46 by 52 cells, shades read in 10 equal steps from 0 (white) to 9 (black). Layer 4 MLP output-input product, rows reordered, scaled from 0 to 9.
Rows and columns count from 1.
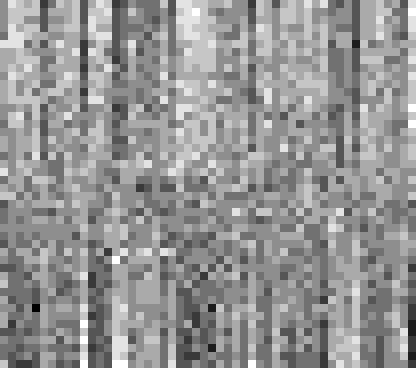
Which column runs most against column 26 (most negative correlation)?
45
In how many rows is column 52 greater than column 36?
21
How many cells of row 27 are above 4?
19
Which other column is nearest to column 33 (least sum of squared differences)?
47
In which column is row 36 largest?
12
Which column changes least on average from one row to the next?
35
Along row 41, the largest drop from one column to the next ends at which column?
11
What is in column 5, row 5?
3
